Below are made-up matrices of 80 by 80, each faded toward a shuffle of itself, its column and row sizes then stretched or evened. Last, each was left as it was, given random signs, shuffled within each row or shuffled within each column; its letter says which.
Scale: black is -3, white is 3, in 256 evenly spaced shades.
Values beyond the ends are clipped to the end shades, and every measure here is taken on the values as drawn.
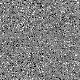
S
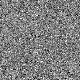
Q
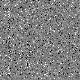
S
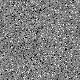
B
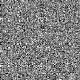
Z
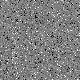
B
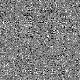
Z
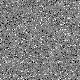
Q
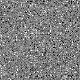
Z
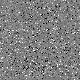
Q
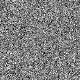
S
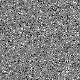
S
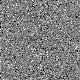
B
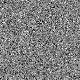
Q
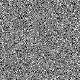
Z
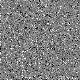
S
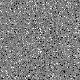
Z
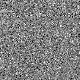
Q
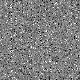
B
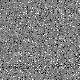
Z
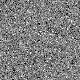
B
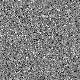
Q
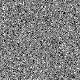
B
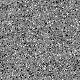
Q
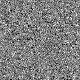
Q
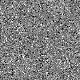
B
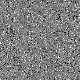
S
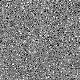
Q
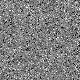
B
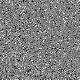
S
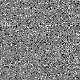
Z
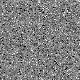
B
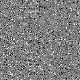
Z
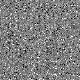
Z
